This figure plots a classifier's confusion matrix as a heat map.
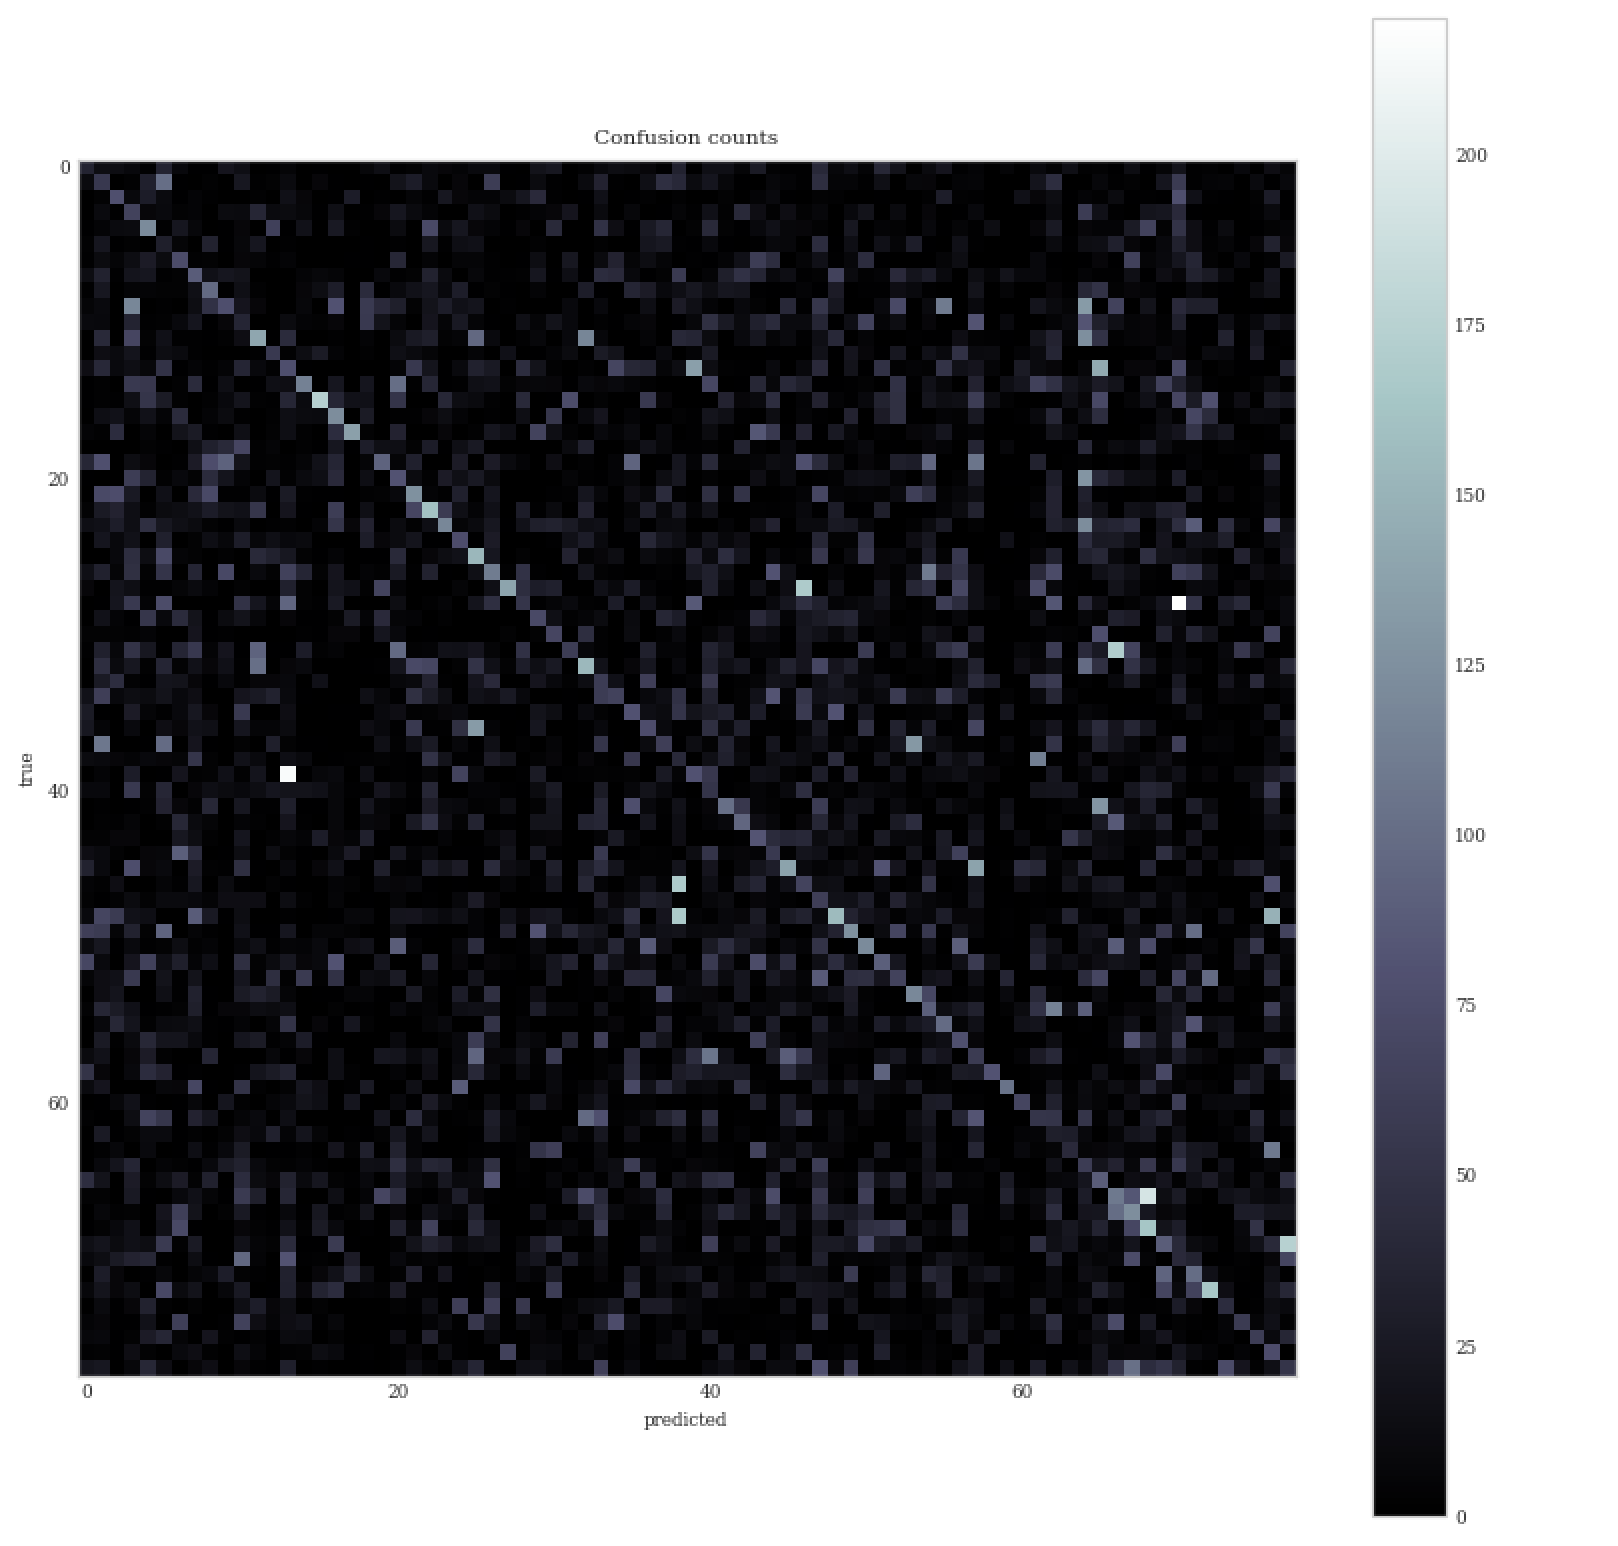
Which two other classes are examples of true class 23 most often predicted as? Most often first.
64, 71
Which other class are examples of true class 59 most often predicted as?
24
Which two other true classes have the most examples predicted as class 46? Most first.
27, 19
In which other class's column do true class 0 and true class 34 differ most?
44
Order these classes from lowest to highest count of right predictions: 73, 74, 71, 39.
73, 74, 39, 71
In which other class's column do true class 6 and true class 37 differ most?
53
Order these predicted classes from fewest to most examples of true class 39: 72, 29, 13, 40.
72, 29, 40, 13
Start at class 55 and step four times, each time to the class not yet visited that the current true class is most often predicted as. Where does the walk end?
67
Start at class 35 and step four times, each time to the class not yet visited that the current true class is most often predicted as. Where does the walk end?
32
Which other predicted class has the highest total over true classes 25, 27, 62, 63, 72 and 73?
46
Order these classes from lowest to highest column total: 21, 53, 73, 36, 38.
73, 53, 21, 36, 38
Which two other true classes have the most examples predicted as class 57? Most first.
45, 19
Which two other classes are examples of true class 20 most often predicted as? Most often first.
64, 3
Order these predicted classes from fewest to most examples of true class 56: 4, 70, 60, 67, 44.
60, 44, 4, 70, 67
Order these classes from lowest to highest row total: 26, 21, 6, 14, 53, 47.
47, 6, 53, 21, 14, 26
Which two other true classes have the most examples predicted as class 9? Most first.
19, 26
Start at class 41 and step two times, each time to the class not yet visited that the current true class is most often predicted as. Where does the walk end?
26
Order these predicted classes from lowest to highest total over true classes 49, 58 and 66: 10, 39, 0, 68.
39, 10, 0, 68
